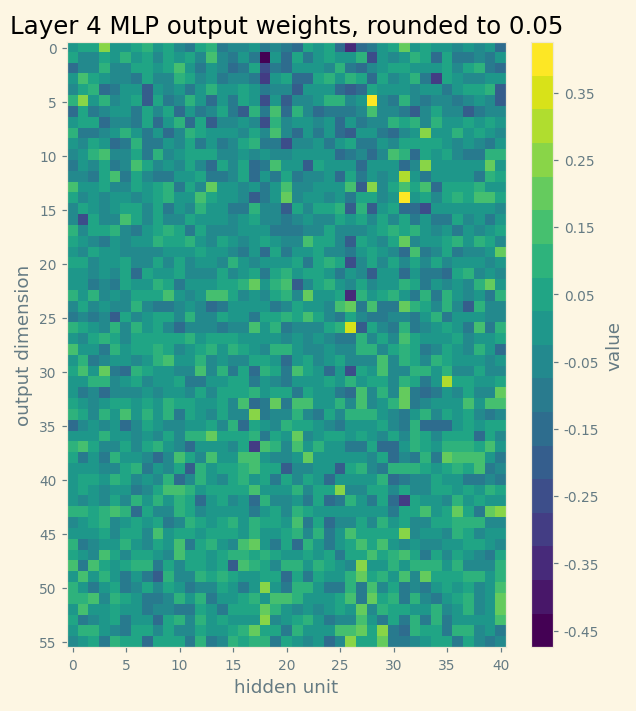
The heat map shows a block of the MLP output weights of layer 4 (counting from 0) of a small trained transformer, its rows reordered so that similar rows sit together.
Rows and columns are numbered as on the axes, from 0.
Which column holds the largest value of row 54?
29
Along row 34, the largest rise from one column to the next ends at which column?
17
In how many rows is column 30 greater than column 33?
26
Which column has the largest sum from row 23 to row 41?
35
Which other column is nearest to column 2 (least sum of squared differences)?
23
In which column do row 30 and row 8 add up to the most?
33
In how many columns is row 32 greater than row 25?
16
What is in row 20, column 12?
0
